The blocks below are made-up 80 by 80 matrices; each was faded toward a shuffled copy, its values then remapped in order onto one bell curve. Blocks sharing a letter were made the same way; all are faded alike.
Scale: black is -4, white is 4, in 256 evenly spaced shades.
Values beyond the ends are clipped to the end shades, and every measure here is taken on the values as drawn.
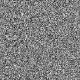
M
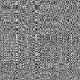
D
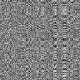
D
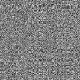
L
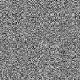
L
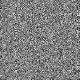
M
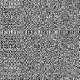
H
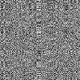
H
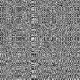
D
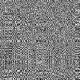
H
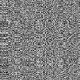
H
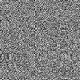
L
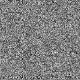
M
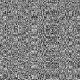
H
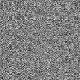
L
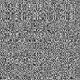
H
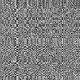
D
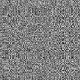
H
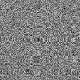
L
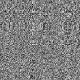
L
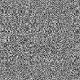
L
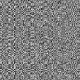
D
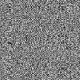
L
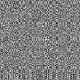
D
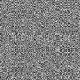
H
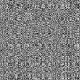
H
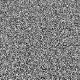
M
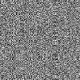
L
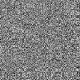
L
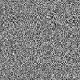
L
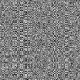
D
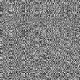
H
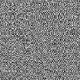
H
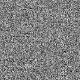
M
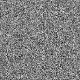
M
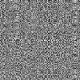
H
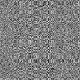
D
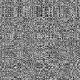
H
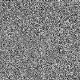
M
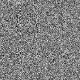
M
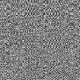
H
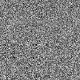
M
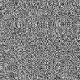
L
